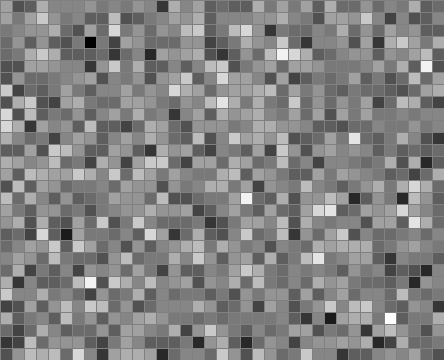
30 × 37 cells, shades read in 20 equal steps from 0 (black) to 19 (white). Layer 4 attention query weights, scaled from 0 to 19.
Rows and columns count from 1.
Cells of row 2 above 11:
10
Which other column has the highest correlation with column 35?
2
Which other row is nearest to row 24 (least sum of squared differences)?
15
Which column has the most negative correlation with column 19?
24
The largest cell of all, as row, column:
27, 33
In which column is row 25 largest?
1
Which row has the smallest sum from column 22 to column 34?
7
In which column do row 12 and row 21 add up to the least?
37
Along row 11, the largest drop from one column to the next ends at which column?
3
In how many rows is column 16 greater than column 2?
16
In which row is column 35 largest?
19
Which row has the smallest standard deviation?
25
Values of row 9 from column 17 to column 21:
10 14 17 13 9
